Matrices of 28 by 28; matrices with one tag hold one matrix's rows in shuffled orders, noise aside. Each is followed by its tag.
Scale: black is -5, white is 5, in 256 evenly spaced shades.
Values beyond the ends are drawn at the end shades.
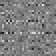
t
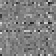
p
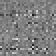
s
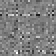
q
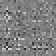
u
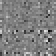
p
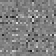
s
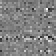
p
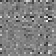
p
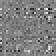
p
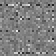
q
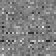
t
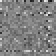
p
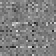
s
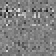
u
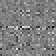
q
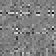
q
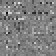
u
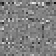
t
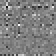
u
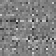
s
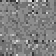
s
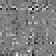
s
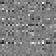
t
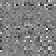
p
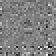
p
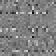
s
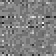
t
